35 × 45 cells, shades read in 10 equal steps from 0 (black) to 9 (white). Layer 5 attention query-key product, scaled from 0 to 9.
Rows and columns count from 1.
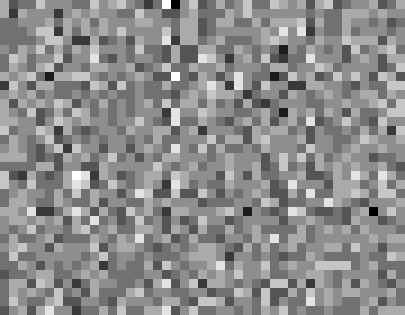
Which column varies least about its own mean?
41
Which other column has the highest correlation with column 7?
35
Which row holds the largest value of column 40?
20
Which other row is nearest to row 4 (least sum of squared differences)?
3
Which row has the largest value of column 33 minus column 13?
24
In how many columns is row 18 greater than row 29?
17
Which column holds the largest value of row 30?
25
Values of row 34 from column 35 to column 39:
8 5 6 5 4
